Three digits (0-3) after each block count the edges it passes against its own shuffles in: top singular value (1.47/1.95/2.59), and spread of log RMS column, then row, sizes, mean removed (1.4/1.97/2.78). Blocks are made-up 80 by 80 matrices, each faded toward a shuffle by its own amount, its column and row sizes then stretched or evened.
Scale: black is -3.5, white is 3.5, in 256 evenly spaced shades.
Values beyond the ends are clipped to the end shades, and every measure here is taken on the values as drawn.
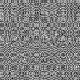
3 1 0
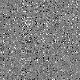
1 2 2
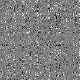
1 3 2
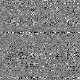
0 2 3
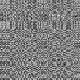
3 0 1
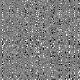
2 3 1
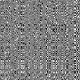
3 3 1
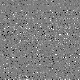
1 1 2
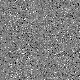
0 1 0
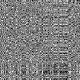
3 1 2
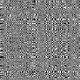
3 3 3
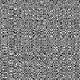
3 1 2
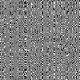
3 3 0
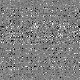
1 2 3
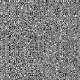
2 2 0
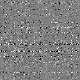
1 2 3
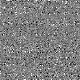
0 1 2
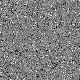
0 0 0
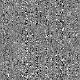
0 3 1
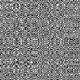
3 2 2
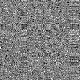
2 0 0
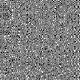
2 2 0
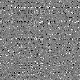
2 1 2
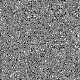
1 0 0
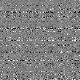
2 1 3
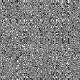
2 2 0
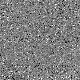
0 0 1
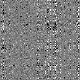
2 3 1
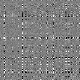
3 3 3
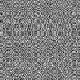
3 0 0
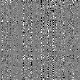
1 3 2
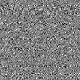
2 0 2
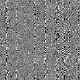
2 3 0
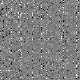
1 3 1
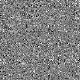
0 2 2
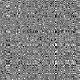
3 2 2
